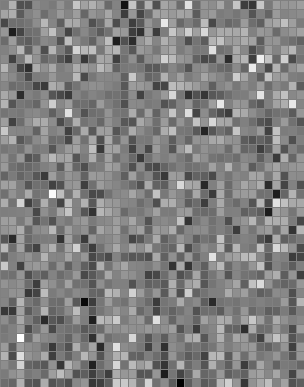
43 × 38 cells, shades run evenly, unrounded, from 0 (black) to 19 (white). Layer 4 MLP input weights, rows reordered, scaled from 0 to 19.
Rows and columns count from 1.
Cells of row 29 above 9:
24
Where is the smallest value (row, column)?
43, 23
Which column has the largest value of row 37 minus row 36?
6
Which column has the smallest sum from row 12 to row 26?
34
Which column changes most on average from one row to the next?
33
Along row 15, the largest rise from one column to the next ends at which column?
35
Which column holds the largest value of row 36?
20
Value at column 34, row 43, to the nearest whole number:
14
